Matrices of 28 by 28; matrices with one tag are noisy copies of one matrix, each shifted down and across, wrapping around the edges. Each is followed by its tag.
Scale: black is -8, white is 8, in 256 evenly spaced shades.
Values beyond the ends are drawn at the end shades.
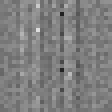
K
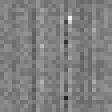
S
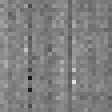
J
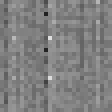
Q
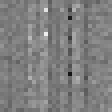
K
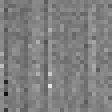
J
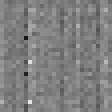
Q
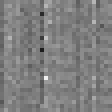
Q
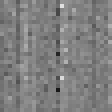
Q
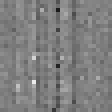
K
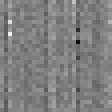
J
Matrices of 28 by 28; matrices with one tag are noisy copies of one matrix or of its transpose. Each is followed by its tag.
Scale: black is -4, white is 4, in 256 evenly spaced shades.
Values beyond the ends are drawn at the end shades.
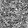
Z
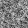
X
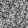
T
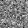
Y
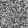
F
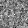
Z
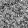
X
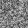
T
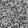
F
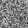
F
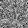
Y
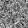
X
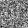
Z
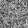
Z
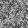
T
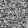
Z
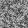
X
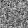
F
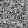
Y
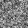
T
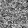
Z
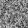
X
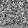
Y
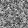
Y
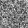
F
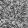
Y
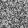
F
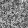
T
